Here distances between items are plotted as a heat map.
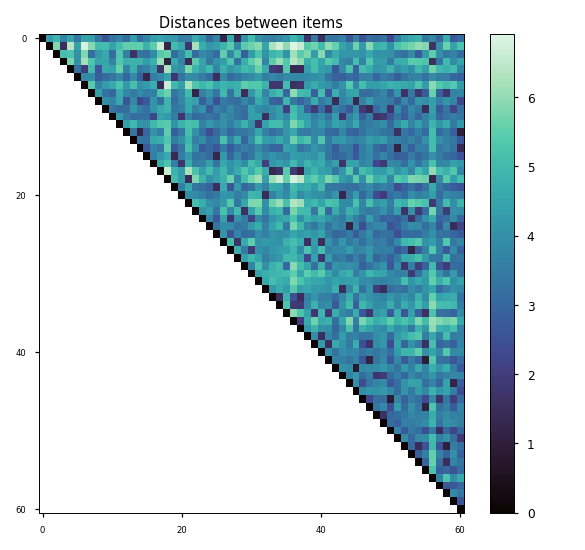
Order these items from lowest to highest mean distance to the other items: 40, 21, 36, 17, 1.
40, 17, 21, 36, 1
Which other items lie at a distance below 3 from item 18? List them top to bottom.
1, 3, 21, 56
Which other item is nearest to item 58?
52
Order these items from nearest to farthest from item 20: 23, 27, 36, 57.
57, 23, 27, 36
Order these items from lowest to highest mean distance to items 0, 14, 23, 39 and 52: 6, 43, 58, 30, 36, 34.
58, 43, 30, 34, 6, 36
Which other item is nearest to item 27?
53
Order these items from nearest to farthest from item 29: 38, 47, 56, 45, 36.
47, 45, 38, 56, 36
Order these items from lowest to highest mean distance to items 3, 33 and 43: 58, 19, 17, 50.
50, 17, 19, 58
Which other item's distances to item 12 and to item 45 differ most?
42
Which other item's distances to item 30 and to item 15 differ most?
5
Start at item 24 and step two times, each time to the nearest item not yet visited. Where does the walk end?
59
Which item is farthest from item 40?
2
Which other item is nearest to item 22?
7
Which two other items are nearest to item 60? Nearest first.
12, 14
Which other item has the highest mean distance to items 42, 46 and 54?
1
